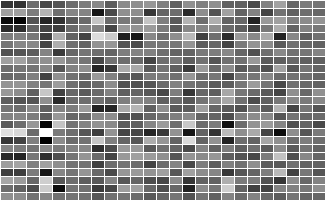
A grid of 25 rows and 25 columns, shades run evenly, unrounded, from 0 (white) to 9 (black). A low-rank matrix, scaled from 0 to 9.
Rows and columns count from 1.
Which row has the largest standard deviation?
17
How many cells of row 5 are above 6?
7
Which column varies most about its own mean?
4
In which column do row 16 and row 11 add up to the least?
5
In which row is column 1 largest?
3
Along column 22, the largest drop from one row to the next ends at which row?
18
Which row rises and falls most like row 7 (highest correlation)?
13
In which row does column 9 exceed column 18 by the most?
24
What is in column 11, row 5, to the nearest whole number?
8
